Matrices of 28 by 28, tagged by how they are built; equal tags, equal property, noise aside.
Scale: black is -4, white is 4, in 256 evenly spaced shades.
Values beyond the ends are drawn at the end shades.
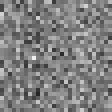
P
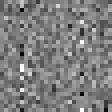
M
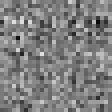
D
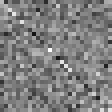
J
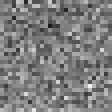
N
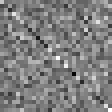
J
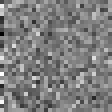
M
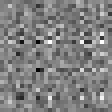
D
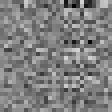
D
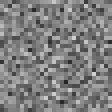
N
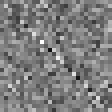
J
